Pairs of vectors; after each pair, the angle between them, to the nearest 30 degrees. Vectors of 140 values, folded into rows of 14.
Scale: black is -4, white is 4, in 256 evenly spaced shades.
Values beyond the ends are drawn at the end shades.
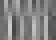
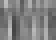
30 degrees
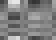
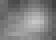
90 degrees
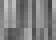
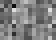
120 degrees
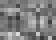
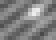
90 degrees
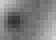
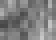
60 degrees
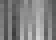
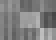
60 degrees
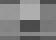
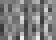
90 degrees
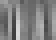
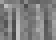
30 degrees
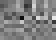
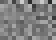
120 degrees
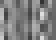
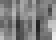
90 degrees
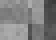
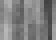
60 degrees
